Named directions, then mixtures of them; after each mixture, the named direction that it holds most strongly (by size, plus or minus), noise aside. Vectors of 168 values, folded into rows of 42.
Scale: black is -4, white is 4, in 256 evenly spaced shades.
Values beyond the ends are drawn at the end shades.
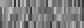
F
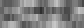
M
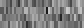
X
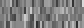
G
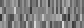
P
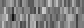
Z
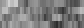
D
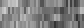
D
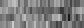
D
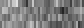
D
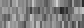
G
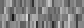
Z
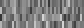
P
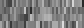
G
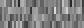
F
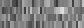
G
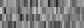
P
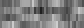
M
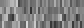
P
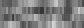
M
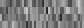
X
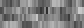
M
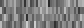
P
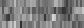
M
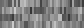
M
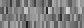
X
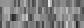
F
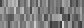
P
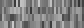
F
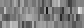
X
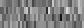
X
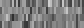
F
